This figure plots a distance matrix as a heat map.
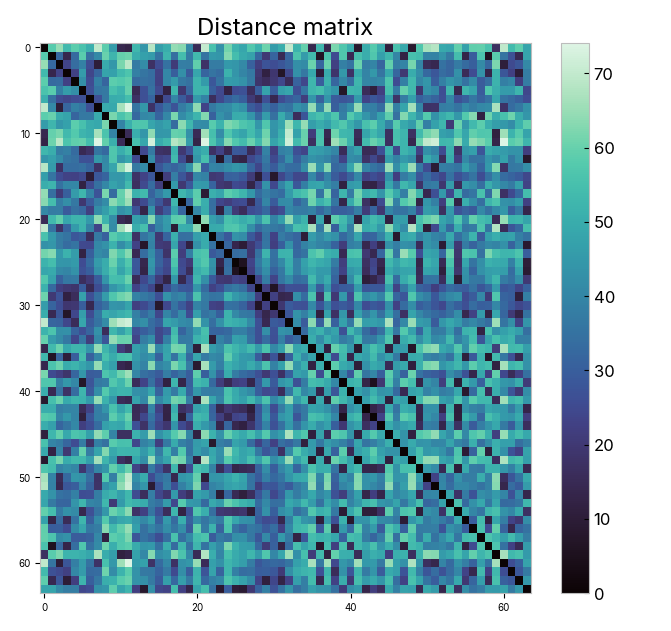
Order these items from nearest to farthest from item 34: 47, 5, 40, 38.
5, 40, 38, 47
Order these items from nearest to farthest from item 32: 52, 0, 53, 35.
52, 53, 35, 0
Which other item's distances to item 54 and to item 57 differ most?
8
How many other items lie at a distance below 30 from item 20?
9
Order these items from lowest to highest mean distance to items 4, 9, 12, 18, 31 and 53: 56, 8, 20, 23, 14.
23, 14, 56, 8, 20
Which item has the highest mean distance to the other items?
11
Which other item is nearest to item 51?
14
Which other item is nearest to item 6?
15
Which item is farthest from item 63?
9
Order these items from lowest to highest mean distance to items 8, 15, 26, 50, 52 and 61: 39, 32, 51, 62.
39, 51, 62, 32
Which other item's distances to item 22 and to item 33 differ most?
46
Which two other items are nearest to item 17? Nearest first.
21, 50
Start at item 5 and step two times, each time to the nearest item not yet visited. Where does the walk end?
43
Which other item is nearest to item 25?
26
